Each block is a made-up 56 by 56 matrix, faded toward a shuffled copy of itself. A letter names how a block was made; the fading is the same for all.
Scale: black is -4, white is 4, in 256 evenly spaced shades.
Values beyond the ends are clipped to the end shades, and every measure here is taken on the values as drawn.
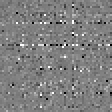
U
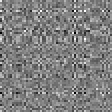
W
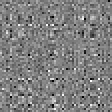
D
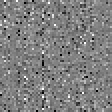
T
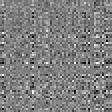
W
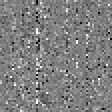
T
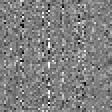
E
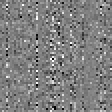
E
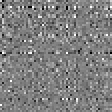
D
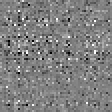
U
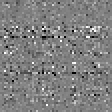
U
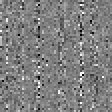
E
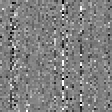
E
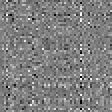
D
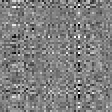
W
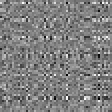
W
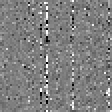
E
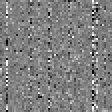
E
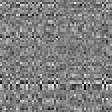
W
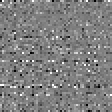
U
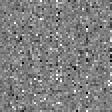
T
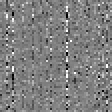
E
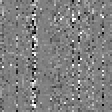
E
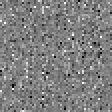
T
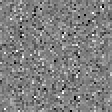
T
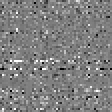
U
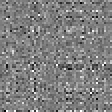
D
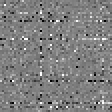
U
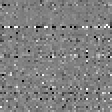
U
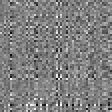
W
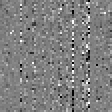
E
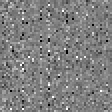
T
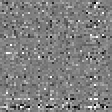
U
